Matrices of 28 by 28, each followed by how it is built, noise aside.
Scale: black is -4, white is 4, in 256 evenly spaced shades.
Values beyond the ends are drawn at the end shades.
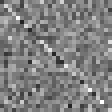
diagonal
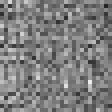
blocks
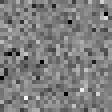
sparse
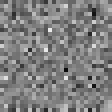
low rank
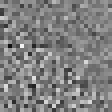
lower triangular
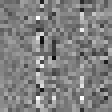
uneven columns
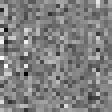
uneven columns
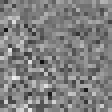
lower triangular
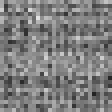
blocks
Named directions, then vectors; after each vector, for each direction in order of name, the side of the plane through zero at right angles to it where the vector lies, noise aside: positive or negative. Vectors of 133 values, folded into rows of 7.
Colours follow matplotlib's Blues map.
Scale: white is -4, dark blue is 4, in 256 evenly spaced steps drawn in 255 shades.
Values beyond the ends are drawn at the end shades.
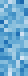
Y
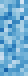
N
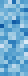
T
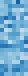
positive, negative, positive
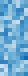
negative, negative, negative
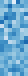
positive, negative, positive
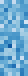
negative, negative, positive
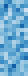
negative, negative, negative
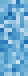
positive, negative, positive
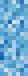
negative, negative, positive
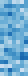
positive, negative, negative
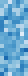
positive, positive, positive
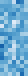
negative, negative, positive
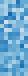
positive, negative, positive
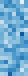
positive, negative, negative
